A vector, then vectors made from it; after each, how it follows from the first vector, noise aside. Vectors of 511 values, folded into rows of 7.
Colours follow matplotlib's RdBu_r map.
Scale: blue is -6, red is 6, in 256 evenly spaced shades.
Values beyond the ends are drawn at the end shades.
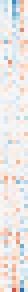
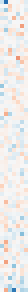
reversed, partly zeroed.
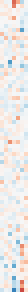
negated, partly zeroed.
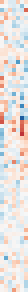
wrapped around, negated.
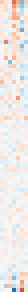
negated, partly zeroed.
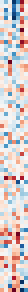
scaled up.
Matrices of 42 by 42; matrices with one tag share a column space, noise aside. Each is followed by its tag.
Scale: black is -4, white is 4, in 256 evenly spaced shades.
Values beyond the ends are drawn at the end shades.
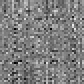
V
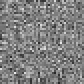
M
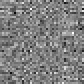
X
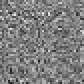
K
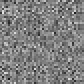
X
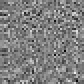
K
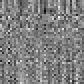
V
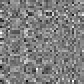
K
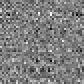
K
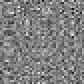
X
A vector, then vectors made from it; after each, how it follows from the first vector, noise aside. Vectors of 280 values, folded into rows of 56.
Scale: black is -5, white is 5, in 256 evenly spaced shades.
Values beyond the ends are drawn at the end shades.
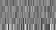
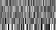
scaled up.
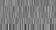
negated, shrunk.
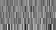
sign-scrambled.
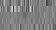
wrapped around, partly zeroed.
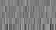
negated, shrunk.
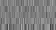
negated, shrunk.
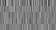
reversed, negated, shrunk.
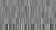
negated, shrunk.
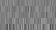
negated, shrunk.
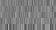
negated, shrunk.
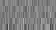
negated, shrunk.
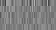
reversed, negated, shrunk.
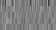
reversed, negated, shrunk.
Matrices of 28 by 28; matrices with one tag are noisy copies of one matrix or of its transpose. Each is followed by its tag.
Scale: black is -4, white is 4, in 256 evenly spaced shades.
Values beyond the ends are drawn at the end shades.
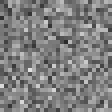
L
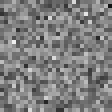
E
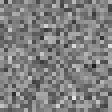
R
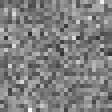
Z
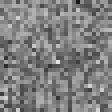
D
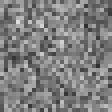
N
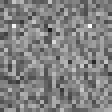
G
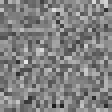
R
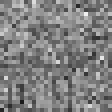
D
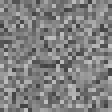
R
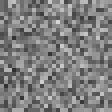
L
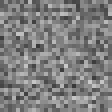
G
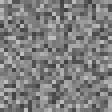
R
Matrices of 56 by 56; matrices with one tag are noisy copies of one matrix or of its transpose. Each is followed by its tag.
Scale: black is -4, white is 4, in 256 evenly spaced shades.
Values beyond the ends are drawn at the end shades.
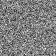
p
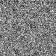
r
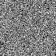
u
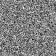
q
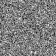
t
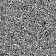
t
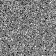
p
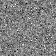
p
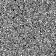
u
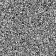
u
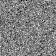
p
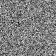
p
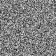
q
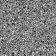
p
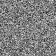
q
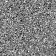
u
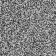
p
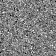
r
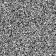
p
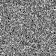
t
